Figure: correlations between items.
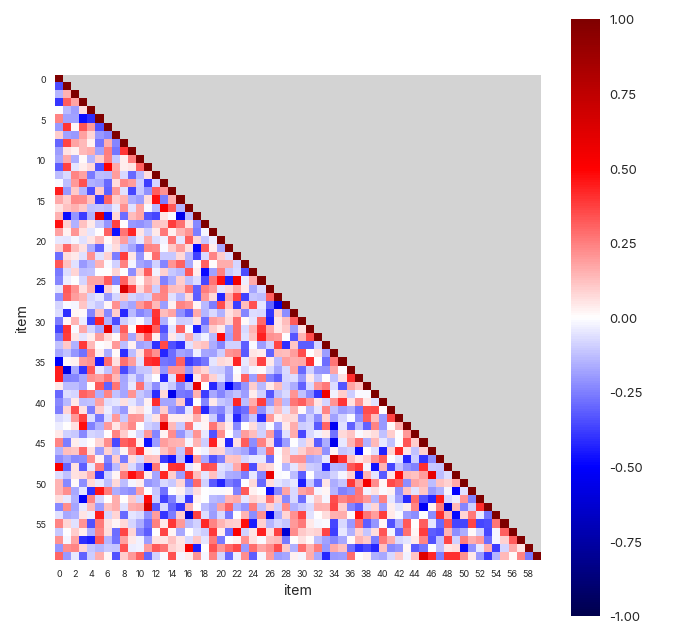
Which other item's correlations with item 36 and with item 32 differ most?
1
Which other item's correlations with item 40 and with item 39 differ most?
12
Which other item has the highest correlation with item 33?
39
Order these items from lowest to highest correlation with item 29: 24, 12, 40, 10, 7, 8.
8, 10, 24, 7, 40, 12
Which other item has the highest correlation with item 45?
59
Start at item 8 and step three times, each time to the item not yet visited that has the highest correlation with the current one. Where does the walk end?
46
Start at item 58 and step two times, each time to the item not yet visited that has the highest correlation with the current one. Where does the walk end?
13
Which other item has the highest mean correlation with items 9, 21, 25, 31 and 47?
35
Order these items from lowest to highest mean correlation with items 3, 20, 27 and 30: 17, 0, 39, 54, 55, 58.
0, 17, 39, 54, 55, 58
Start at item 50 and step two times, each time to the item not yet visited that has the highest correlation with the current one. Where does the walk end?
17
